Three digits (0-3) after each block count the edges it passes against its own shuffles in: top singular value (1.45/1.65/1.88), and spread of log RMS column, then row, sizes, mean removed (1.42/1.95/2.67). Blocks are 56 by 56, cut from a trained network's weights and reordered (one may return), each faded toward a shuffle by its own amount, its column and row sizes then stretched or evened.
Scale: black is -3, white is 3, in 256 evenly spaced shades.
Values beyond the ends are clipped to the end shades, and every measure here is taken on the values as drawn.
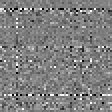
2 1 3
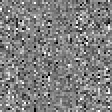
0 3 0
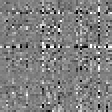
3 3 2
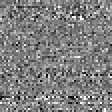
0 0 3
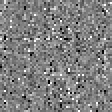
0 2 0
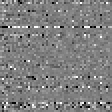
2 1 3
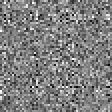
2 2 1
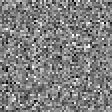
1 1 1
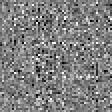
0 2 2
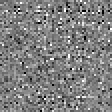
2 2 1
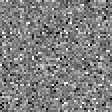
1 0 1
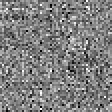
2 2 0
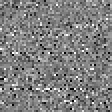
1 0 2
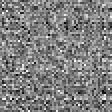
3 2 0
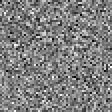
2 0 0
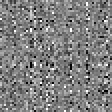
3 3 0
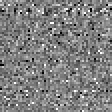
0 0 2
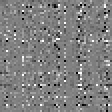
0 3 2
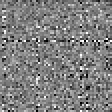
2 2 2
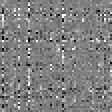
2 3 2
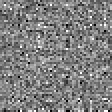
2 1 1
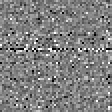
2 1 2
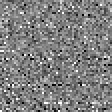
1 0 1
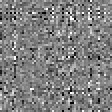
2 3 2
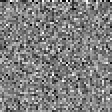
2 0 1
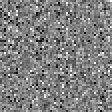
1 2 0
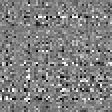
2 2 3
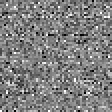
0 0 2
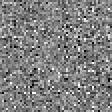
0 2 1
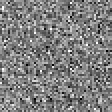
1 1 0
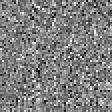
1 1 0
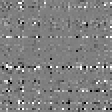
2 2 3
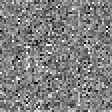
0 2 0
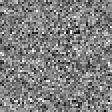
0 0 1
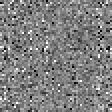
1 2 0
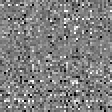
2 2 2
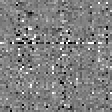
1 2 2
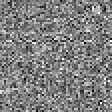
2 0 0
